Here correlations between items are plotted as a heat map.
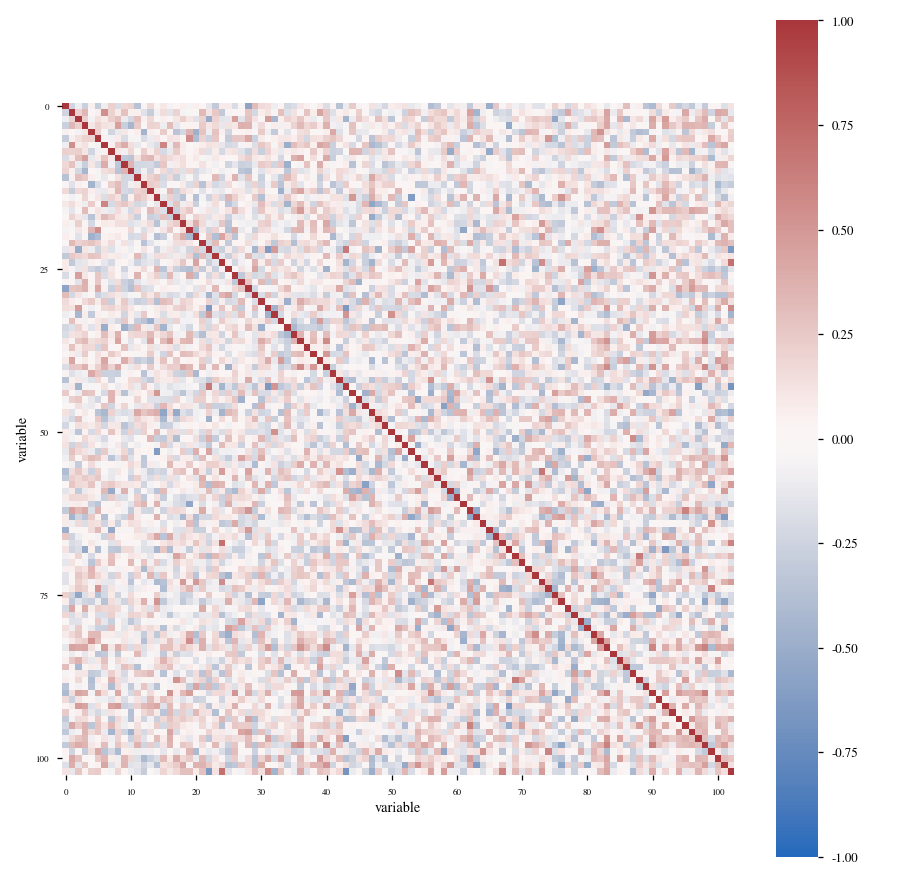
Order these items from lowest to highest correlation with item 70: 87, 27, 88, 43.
27, 87, 43, 88
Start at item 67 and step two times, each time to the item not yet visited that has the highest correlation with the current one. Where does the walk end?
102
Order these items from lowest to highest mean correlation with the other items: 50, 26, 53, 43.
43, 50, 53, 26
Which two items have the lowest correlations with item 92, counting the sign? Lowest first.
68, 59
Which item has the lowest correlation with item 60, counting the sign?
59
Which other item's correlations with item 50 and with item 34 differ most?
86
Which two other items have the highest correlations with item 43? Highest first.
22, 32
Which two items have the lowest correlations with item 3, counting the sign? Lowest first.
68, 10
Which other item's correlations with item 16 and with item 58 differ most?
46
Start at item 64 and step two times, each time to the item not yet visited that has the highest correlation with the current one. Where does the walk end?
74
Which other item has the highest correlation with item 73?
56
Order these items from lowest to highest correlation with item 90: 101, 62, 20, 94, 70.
20, 70, 101, 62, 94
